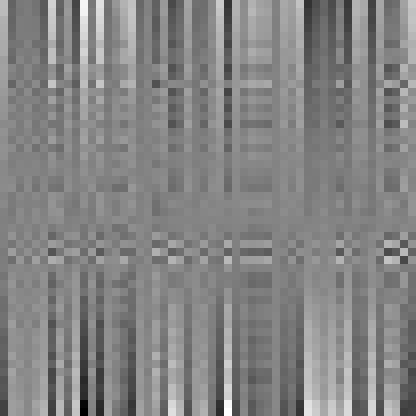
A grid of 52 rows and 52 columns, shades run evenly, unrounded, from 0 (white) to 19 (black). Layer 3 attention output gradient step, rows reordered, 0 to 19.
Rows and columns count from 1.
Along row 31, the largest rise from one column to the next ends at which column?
51
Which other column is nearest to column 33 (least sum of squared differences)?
34
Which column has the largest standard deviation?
11
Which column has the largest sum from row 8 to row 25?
29
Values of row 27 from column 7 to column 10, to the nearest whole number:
8 8 10 10
